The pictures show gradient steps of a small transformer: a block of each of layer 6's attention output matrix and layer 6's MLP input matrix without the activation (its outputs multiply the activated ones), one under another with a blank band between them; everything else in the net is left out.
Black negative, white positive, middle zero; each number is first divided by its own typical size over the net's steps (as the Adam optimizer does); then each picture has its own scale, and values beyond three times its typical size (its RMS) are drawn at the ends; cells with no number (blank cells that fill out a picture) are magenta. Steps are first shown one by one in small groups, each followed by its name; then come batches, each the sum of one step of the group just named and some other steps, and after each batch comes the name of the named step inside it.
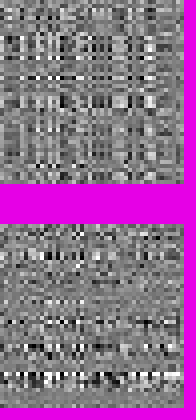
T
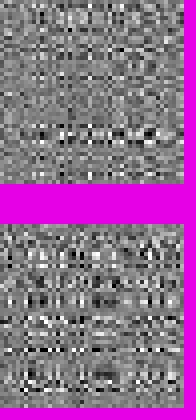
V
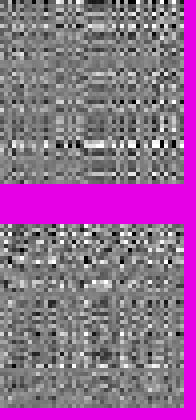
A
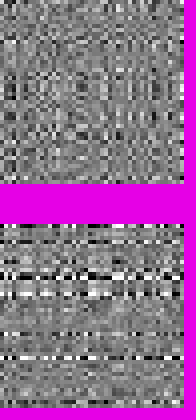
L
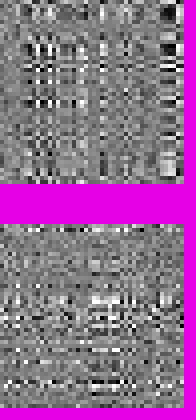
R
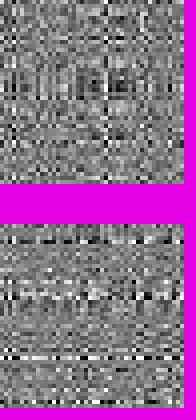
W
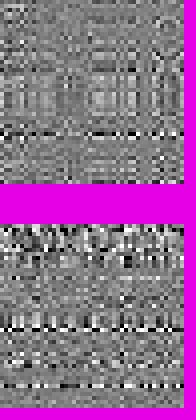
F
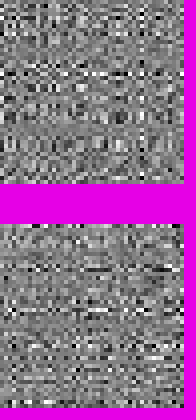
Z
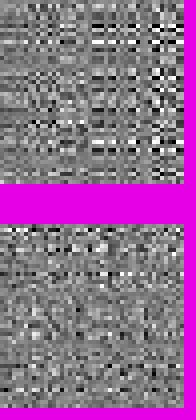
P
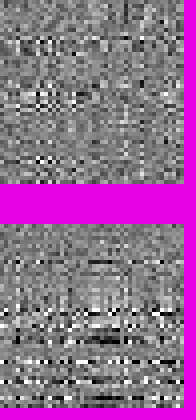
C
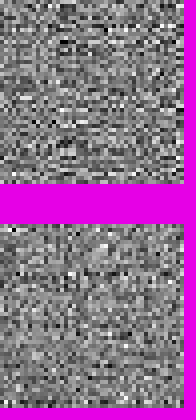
P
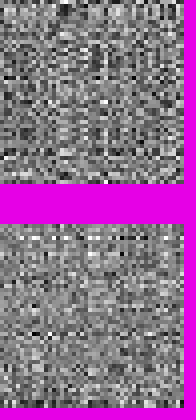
R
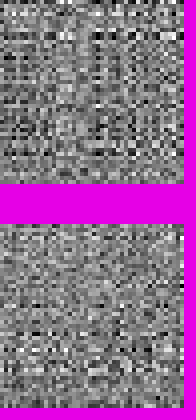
A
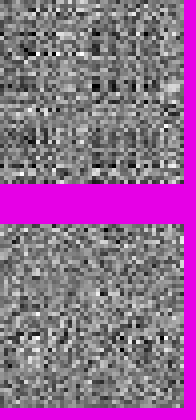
C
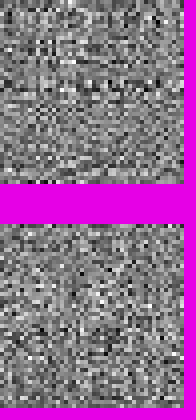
C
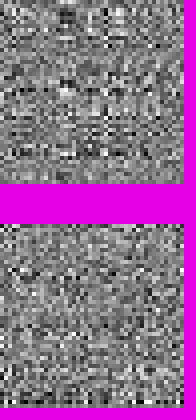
F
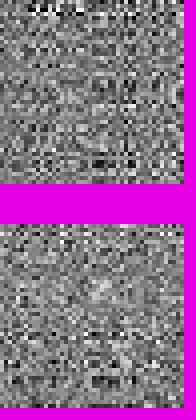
A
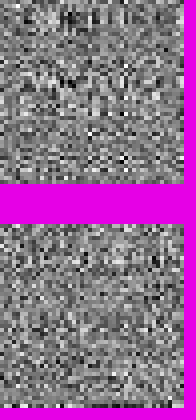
F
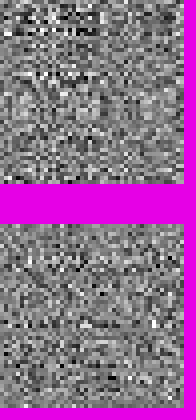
V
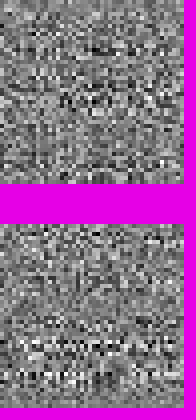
T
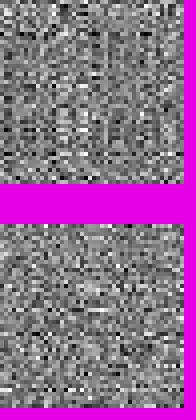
Z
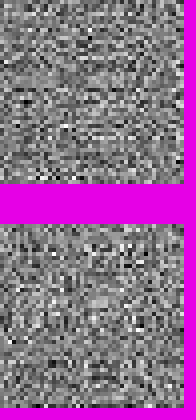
F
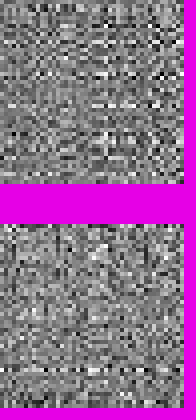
P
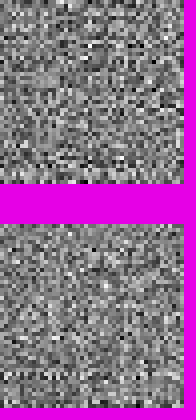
T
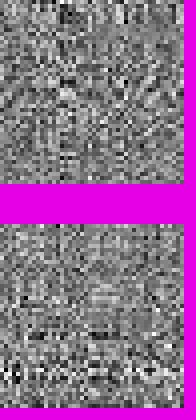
T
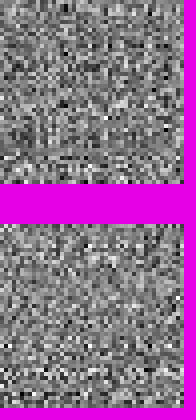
T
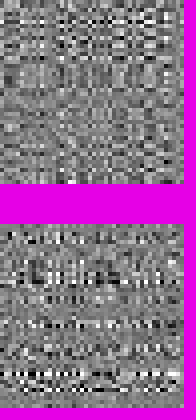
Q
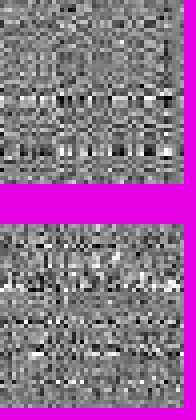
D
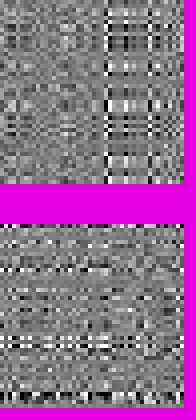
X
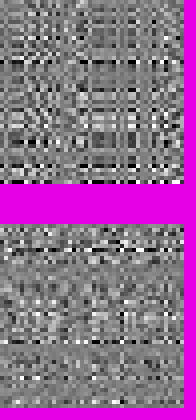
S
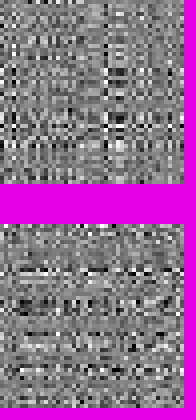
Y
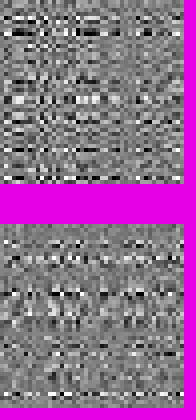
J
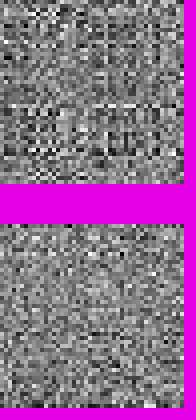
X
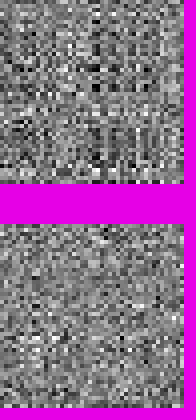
S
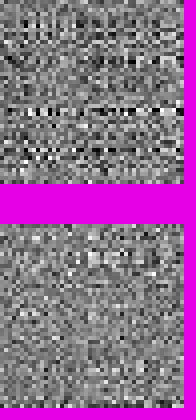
S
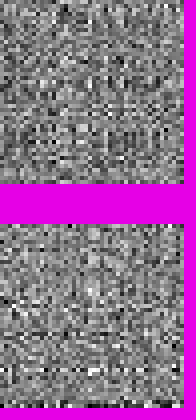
S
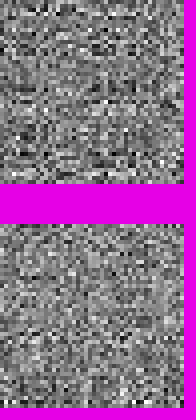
D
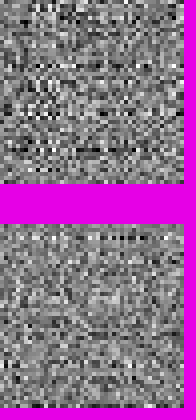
J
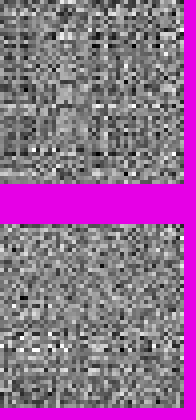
X
